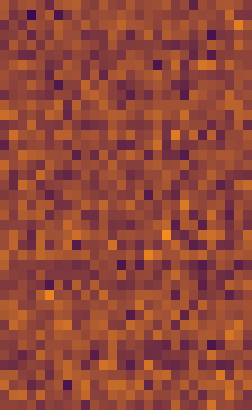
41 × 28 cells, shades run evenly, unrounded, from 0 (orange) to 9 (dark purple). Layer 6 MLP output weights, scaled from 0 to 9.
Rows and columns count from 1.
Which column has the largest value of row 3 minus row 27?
1
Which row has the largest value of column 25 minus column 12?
37
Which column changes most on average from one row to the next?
24
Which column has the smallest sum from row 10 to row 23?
18
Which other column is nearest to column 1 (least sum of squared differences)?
25
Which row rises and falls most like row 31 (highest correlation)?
6
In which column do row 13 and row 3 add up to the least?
27
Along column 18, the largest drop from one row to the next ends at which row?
8
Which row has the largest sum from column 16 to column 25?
35
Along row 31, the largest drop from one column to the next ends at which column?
23
